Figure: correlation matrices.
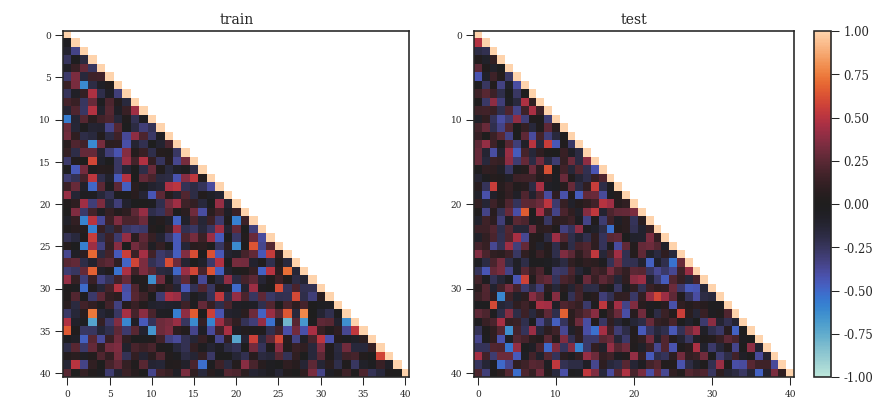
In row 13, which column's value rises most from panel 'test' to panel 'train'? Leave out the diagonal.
18
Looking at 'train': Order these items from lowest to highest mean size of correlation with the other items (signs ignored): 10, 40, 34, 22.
40, 10, 22, 34
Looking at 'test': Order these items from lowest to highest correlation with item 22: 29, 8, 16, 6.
16, 29, 8, 6
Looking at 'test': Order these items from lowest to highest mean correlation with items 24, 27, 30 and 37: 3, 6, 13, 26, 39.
6, 13, 39, 26, 3
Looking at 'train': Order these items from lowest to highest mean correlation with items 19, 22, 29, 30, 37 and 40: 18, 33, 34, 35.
18, 34, 33, 35
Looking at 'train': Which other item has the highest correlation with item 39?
1
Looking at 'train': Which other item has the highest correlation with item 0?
35
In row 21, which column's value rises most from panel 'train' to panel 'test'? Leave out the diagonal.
6
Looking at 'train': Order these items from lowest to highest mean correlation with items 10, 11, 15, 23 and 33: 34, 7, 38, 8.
34, 8, 38, 7
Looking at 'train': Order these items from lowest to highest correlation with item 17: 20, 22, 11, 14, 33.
11, 20, 22, 14, 33
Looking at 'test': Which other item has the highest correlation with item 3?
34
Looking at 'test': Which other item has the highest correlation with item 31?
23
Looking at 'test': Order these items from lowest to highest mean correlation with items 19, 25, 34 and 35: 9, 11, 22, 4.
11, 9, 4, 22
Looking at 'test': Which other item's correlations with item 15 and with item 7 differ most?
35
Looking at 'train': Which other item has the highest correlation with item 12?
27
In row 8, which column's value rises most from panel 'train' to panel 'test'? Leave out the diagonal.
2
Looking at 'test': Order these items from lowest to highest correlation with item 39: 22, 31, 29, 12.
12, 29, 22, 31
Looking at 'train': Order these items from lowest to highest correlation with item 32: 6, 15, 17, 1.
6, 1, 15, 17
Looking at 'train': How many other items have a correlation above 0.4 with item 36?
3
